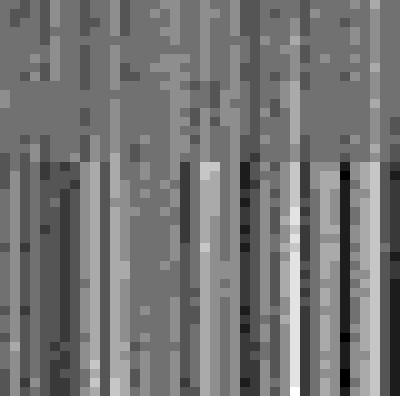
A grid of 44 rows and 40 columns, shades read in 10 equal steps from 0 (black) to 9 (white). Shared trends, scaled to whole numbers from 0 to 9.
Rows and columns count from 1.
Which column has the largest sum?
30
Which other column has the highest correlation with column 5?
25
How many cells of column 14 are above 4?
1
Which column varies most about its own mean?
35
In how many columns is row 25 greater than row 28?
5
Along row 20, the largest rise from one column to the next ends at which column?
36
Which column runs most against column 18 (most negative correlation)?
29
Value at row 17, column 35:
4
